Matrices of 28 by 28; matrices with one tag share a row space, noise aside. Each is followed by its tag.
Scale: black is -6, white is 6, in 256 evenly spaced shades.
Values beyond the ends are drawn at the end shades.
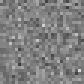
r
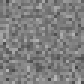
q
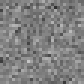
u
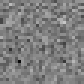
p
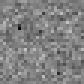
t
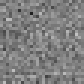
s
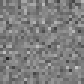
s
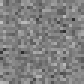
p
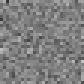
q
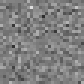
r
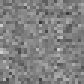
t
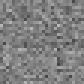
t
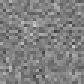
s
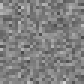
p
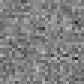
r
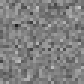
u
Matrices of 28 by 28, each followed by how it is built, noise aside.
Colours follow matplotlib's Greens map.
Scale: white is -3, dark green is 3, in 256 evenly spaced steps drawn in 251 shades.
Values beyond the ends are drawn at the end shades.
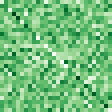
diagonal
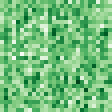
blocks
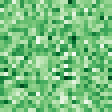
low rank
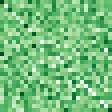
diagonal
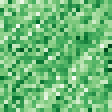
Hankel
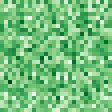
repeating columns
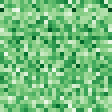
repeating columns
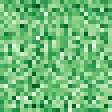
repeating columns
